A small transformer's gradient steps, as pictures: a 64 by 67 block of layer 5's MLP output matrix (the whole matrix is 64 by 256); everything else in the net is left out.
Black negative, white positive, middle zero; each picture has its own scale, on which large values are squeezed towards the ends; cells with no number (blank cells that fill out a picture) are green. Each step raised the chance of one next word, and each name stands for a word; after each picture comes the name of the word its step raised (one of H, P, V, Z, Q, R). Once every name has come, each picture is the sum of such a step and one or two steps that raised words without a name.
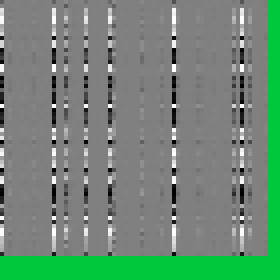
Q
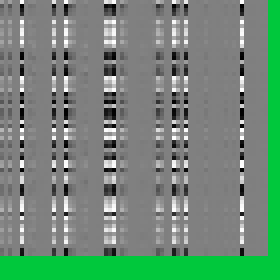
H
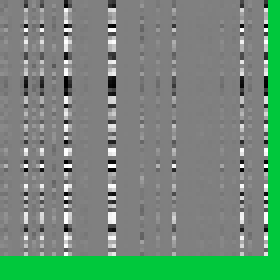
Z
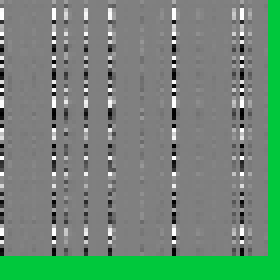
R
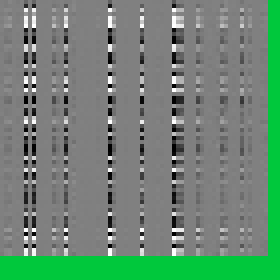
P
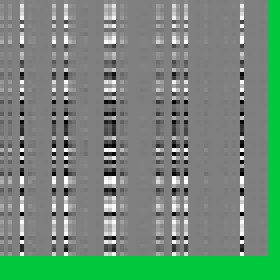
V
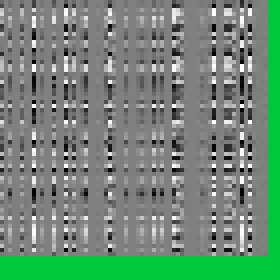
Q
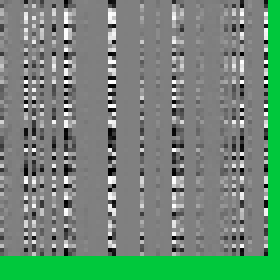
V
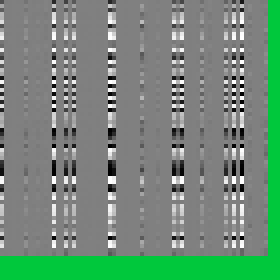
V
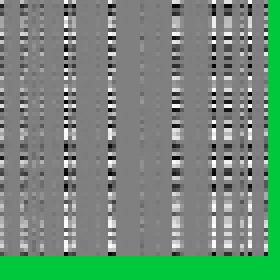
H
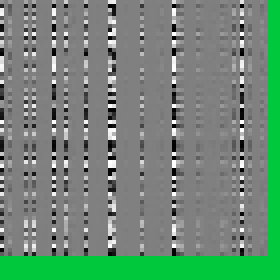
H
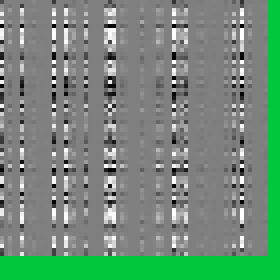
Z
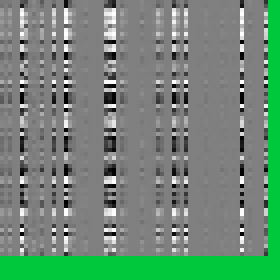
P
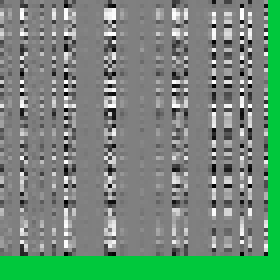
R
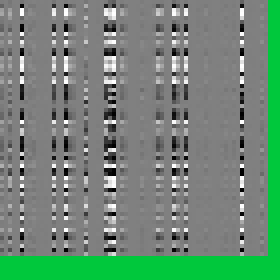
V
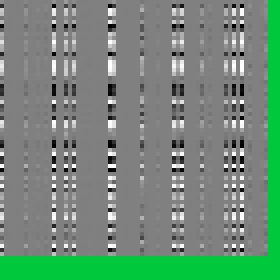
Z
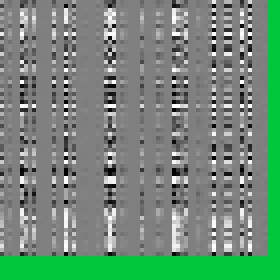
Q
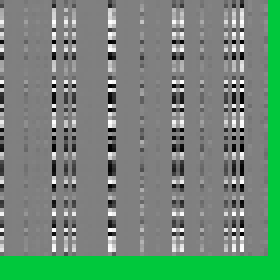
P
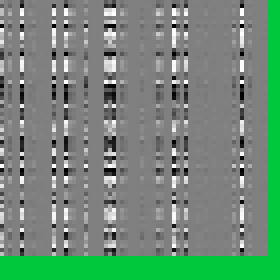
Z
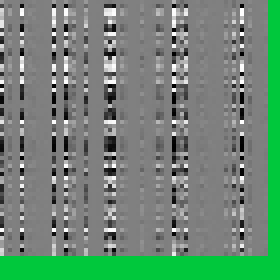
P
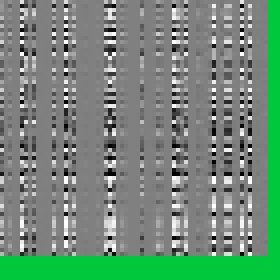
V
